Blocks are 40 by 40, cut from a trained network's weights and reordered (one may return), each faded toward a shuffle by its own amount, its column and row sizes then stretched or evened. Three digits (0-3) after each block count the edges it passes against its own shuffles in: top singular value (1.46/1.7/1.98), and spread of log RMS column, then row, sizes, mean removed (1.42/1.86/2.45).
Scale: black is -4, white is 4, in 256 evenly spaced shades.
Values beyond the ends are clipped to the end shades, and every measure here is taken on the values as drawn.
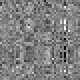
3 2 0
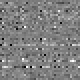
0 0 3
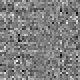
1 2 0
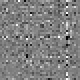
1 2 2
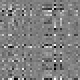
3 3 3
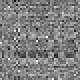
2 1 0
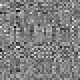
3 1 2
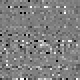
1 0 3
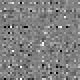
0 1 3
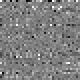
2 0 2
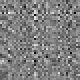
3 2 2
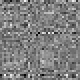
3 1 2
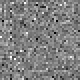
0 0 0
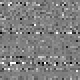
2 0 3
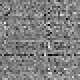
1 1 1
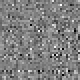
1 1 2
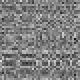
3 0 1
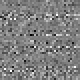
2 0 3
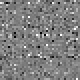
0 1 1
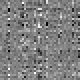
1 3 0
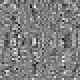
2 2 0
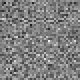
3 0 1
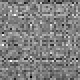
3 0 2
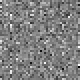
1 2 0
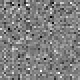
2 1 0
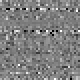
1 0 3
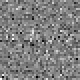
0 0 1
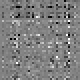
2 3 3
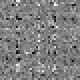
1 2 1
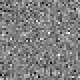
0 0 1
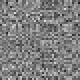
3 0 1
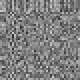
3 1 0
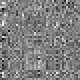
2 2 0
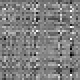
3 3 1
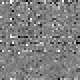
1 1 2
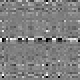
3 1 3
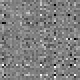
2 2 1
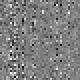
0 3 0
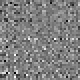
2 1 2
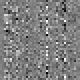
2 3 0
